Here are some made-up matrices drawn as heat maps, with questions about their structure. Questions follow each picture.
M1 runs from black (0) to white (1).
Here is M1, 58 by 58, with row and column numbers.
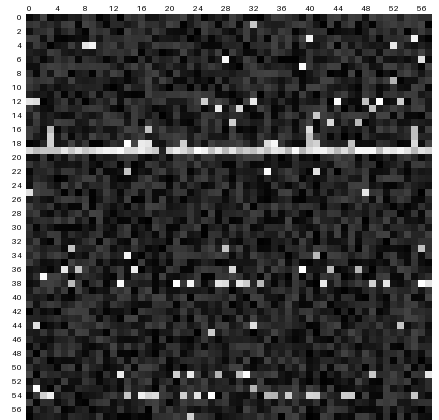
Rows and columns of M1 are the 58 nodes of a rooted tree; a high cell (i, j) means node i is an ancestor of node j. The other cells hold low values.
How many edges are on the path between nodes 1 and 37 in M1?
6
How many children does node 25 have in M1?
2
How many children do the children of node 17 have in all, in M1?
2
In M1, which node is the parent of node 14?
34
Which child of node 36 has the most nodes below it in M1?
15
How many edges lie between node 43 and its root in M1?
3
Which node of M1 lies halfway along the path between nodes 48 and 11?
12
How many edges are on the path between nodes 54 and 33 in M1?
3
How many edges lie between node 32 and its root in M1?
5
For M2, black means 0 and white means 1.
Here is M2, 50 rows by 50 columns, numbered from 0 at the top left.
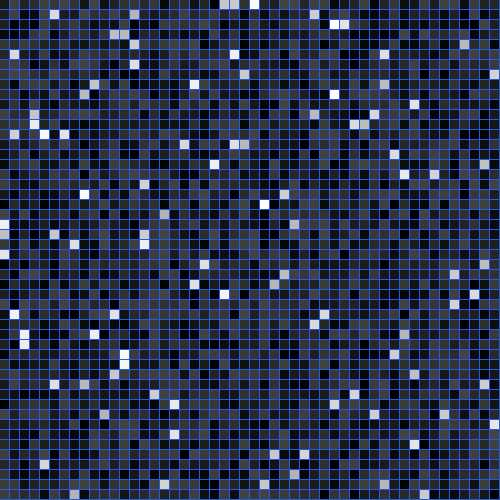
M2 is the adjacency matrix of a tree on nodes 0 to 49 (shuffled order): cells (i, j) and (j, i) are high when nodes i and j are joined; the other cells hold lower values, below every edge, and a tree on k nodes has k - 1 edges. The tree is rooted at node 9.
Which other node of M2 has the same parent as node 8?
33
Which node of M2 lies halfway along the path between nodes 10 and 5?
11
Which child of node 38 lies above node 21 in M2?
48
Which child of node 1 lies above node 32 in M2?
31
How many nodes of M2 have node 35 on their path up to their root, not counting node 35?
2
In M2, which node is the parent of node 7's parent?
14
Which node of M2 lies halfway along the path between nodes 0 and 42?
24
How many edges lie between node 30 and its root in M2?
6
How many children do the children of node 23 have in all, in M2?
4
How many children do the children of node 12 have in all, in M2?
1
